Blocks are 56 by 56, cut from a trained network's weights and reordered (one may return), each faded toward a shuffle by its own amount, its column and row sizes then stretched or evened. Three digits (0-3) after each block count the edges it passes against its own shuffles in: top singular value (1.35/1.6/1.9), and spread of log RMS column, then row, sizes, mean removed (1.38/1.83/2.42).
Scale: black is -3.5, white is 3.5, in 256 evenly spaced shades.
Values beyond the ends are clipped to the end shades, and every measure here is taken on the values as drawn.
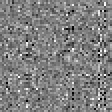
3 2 2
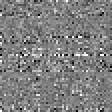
2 2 3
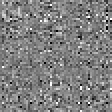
1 3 2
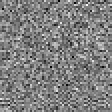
3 0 0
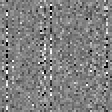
3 3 0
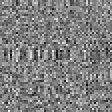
3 1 1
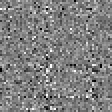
2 2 2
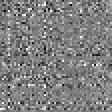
2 2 3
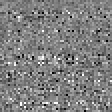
2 1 3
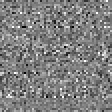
1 0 3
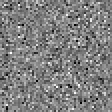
0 2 0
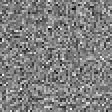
2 0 0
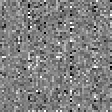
1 3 1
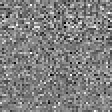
1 0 3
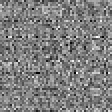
3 0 2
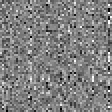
2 3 0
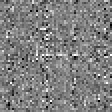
1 3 1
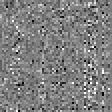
0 3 1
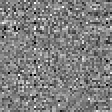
2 1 1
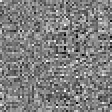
3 2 0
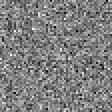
0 0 0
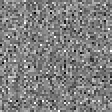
2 1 1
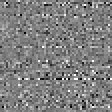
2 2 3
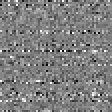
1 0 3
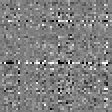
3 3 3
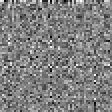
3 1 2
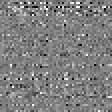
1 1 3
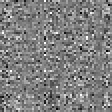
2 3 2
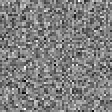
3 1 0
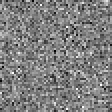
0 1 0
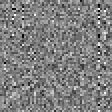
3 2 0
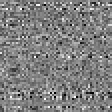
3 0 3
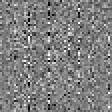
3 3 0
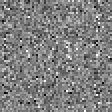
0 2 0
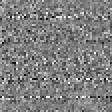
0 0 3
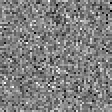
1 1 0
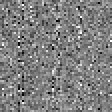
0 3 0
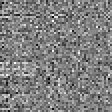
3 2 1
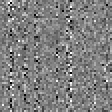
2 3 0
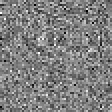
3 1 1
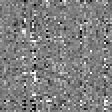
2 3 2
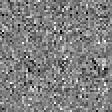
1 2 1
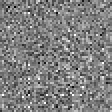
2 1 1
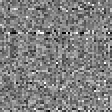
3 0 2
